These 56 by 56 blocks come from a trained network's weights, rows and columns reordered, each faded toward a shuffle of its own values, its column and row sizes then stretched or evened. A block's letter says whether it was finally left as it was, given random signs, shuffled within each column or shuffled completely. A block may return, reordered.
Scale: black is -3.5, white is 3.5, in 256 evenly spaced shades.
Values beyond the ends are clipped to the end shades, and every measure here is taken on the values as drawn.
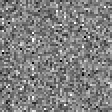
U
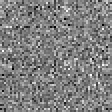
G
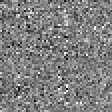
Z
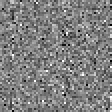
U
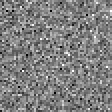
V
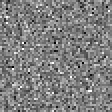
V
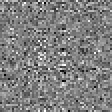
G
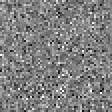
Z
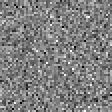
V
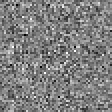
G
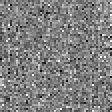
U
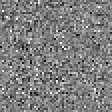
Z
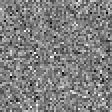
U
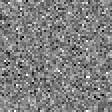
V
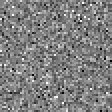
V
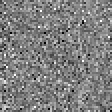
U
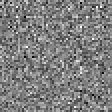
Z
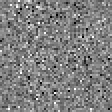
U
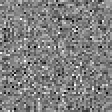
G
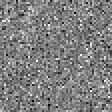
U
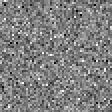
V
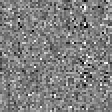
Z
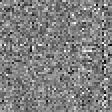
G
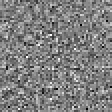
G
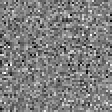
Z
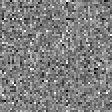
Z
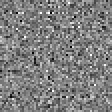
Z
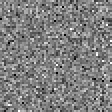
U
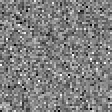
V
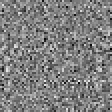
G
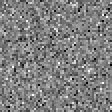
V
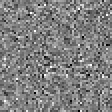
G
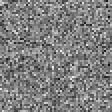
V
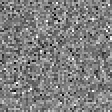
V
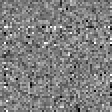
Z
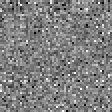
G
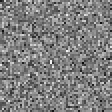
V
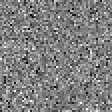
U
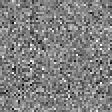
Z
